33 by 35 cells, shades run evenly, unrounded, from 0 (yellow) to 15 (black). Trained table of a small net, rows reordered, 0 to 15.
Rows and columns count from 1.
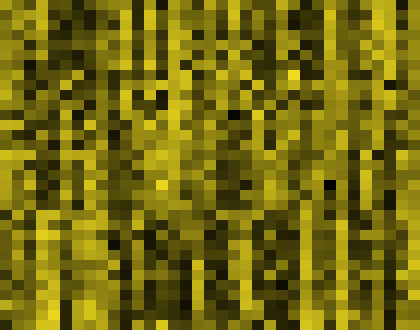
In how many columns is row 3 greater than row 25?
14
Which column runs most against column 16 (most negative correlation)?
17
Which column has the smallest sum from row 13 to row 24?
8
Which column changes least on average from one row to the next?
15
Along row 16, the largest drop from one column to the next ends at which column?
31
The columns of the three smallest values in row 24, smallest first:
4, 5, 29
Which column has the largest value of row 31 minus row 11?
16
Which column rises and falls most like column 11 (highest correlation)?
33
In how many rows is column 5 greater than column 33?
15
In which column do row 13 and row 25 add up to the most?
10
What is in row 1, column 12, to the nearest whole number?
12
